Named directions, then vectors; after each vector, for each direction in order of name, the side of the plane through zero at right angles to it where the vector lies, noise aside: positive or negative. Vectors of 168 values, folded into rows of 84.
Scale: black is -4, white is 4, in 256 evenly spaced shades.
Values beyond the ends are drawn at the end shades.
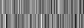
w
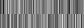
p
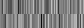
negative, negative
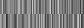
positive, positive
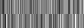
positive, negative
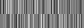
positive, positive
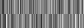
positive, negative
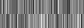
positive, positive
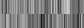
negative, negative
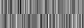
negative, negative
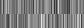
positive, positive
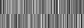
positive, positive
